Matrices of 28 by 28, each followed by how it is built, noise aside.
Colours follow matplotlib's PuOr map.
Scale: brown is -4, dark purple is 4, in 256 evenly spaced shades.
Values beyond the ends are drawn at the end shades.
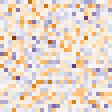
noise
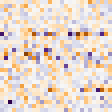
uneven rows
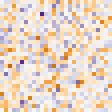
noise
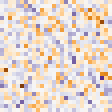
Toeplitz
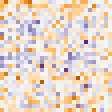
blocks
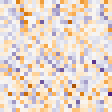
repeating columns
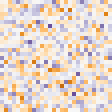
noise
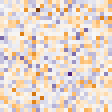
noise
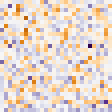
repeating columns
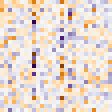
uneven columns
